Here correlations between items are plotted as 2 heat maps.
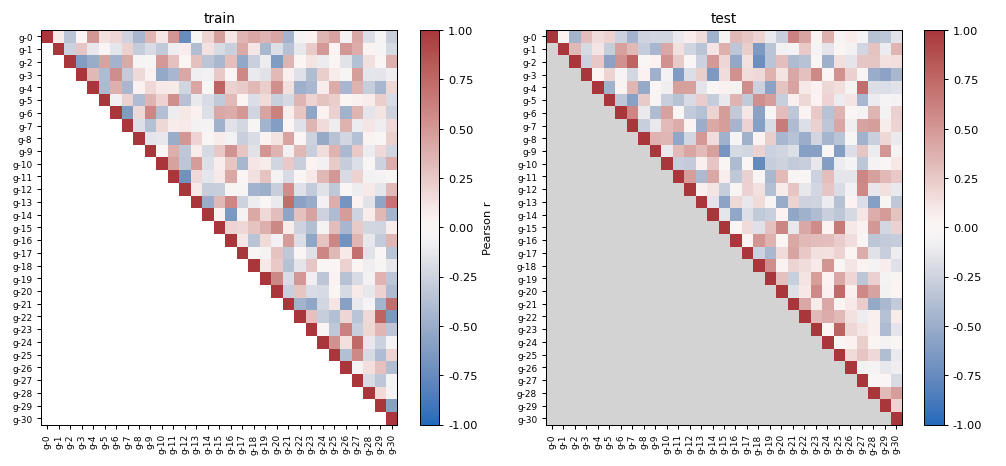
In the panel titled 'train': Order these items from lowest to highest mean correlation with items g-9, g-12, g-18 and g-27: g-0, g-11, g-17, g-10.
g-10, g-11, g-0, g-17
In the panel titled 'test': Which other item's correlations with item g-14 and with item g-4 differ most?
g-21
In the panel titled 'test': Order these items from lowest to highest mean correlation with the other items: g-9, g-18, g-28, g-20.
g-9, g-18, g-28, g-20
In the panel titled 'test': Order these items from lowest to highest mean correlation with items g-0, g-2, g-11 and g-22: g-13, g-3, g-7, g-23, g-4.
g-13, g-3, g-23, g-7, g-4
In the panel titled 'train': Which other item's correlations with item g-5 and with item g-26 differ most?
g-16
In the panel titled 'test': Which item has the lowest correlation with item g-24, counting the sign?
g-10
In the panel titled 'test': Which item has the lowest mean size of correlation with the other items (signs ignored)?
g-26
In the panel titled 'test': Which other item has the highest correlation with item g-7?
g-2
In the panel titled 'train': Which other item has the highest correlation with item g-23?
g-26
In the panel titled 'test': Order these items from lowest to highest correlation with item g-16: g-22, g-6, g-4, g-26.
g-6, g-4, g-26, g-22
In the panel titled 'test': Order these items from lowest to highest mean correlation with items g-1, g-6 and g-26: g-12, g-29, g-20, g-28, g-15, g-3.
g-12, g-29, g-3, g-20, g-28, g-15
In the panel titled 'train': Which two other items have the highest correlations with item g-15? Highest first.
g-4, g-20
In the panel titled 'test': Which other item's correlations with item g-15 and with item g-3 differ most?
g-28
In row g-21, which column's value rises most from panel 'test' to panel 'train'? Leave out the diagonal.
g-30
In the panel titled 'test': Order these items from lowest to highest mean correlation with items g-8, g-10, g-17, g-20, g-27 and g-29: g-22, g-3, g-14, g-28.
g-22, g-3, g-28, g-14
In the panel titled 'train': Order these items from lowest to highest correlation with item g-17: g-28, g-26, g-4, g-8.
g-8, g-28, g-26, g-4
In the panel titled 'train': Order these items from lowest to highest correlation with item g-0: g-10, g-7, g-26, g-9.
g-7, g-26, g-10, g-9
